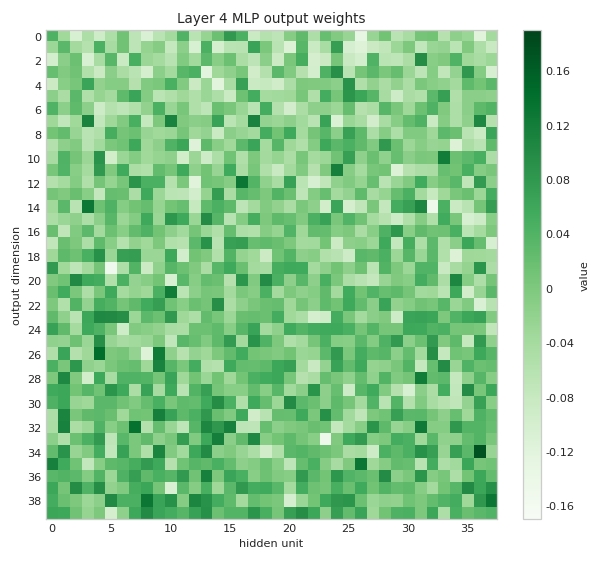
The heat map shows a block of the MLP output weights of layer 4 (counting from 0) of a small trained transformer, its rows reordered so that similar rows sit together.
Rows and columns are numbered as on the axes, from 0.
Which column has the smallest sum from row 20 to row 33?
11
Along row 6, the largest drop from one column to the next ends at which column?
19
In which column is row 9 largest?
28
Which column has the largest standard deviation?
36
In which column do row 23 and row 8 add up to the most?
5
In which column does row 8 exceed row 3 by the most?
37
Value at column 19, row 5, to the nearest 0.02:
-0.04
